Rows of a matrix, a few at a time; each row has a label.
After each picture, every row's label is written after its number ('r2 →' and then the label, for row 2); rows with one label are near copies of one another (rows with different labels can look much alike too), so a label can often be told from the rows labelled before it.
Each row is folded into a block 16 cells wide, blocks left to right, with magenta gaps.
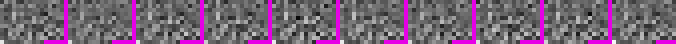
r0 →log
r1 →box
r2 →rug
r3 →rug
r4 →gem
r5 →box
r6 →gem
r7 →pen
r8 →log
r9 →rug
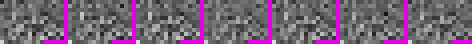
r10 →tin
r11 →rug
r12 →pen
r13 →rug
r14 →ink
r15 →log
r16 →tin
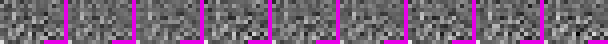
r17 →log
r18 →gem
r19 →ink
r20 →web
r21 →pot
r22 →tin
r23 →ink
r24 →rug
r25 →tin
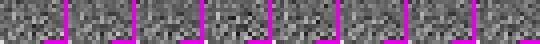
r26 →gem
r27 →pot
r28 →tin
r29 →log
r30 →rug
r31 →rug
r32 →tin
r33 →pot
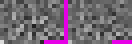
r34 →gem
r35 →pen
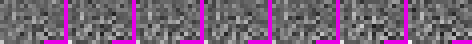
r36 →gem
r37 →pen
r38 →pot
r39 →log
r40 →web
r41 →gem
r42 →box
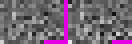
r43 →rug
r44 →pot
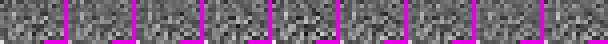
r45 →pot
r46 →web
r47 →log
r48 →gem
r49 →pot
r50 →pot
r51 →pen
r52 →ink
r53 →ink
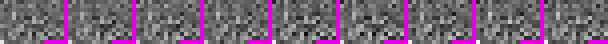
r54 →log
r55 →web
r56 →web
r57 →log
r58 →tin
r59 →tin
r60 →pen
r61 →box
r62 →pot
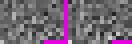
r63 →log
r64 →web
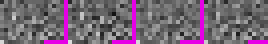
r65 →ink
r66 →log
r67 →pot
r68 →tin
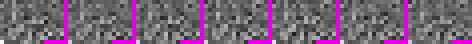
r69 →rug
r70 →rug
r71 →gem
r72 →log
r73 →gem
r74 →rug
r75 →tin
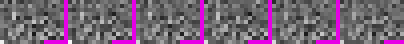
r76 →box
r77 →box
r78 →pot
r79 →log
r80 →pot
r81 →pot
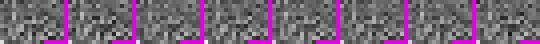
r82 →pen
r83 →web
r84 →web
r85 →box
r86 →web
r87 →box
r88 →log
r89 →pot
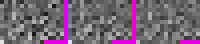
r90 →gem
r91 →pen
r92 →rug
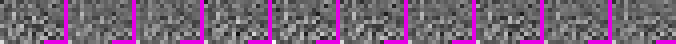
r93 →log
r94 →log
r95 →pot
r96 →tin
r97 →box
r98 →pen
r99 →box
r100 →pot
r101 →ink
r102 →tin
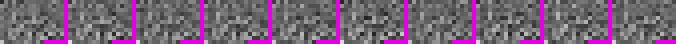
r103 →tin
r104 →ink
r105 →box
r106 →ink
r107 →web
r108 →pot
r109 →log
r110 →tin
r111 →web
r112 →pot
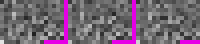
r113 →web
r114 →pen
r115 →gem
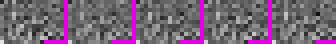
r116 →web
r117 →tin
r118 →log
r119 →web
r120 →log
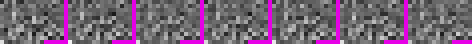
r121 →tin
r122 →pen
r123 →gem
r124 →log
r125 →pen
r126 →pen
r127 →tin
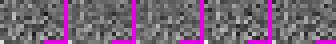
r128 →ink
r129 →tin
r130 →log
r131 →box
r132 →log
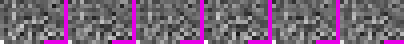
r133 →pen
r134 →web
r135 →log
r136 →ink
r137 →pot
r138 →gem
